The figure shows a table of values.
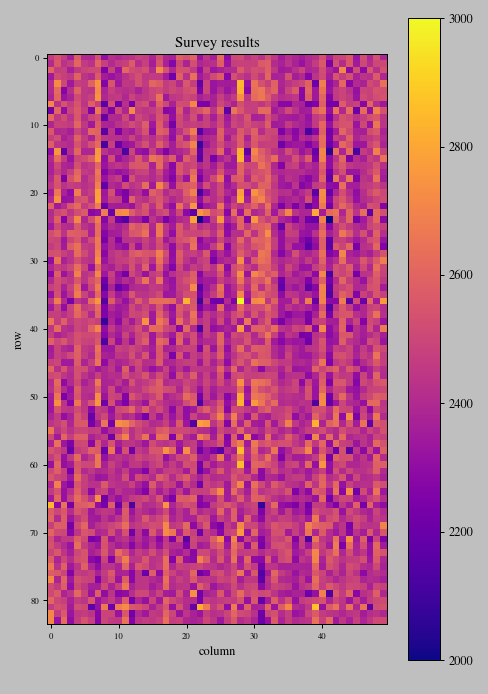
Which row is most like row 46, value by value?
67
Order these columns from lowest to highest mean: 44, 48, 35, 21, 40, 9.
9, 35, 44, 21, 48, 40
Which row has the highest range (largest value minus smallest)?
36
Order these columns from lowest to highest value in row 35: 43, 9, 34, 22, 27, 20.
22, 34, 27, 9, 20, 43
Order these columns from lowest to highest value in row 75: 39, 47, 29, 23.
47, 23, 29, 39
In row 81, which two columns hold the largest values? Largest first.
39, 22
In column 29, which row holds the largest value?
56
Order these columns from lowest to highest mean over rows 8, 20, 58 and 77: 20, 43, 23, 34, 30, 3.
3, 34, 23, 43, 20, 30
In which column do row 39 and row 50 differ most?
28
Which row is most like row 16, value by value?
25
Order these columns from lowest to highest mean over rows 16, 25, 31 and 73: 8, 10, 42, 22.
8, 22, 10, 42
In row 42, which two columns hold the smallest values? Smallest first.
8, 38
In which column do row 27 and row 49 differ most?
38
